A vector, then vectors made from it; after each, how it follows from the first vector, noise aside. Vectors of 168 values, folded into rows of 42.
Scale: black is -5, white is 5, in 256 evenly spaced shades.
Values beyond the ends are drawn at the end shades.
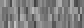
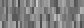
wrapped around.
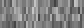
sign-scrambled.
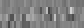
wrapped around, negated, partly zeroed.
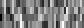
wrapped around, negated, scaled up.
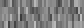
negated.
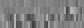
wrapped around, negated, partly zeroed.
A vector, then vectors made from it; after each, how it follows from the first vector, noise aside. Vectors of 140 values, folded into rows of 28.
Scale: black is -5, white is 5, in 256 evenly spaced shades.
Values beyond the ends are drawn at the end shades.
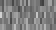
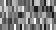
wrapped around, scaled up.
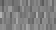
shrunk.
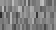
negated.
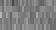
shrunk.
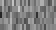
negated.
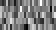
wrapped around, scaled up.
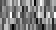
reversed, scaled up.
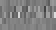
reversed, partly zeroed.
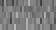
partly zeroed.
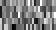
reversed, scaled up.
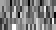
reversed, negated, scaled up.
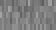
shrunk.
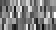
reversed, scaled up.
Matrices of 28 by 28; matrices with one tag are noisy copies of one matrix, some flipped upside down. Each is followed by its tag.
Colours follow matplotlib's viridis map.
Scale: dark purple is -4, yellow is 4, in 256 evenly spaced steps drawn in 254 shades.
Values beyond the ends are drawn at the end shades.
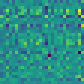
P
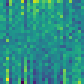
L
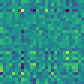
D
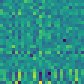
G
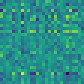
D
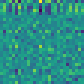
G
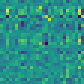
P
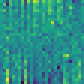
L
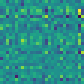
P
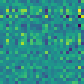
P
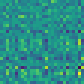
P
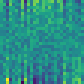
L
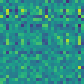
P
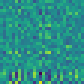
G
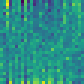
L
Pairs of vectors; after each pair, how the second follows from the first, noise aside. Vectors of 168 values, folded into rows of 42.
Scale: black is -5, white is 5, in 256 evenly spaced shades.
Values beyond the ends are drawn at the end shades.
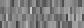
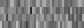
negated.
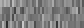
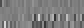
wrapped around, negated, partly zeroed.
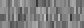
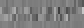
wrapped around, negated, partly zeroed.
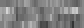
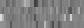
wrapped around, partly zeroed.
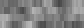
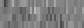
wrapped around, negated, partly zeroed.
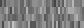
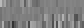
negated, partly zeroed.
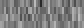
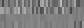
wrapped around, partly zeroed.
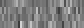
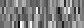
scaled up.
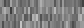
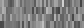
reversed.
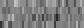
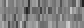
reversed.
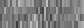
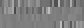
wrapped around, partly zeroed.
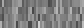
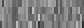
negated.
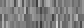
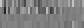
wrapped around, negated, partly zeroed.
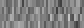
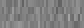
shrunk.
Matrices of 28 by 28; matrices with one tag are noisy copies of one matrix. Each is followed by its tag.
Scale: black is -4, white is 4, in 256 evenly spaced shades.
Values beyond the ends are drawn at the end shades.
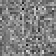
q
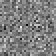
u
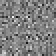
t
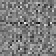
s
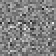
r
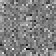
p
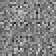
s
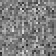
q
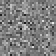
r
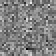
p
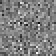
s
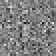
r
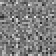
t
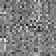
u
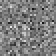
r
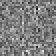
q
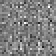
s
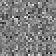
t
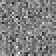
t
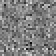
p
